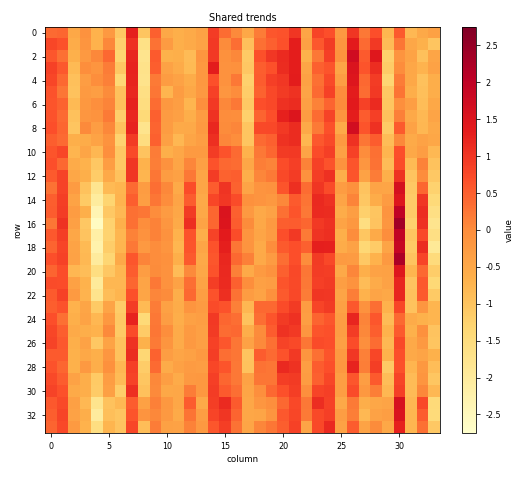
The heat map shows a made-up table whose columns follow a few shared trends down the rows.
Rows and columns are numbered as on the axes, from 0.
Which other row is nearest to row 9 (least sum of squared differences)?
24
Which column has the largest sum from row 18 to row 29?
30
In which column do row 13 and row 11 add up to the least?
4
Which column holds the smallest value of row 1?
8
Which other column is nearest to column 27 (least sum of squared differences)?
5
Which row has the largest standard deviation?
16
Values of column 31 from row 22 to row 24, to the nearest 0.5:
-1 -1 -0.5
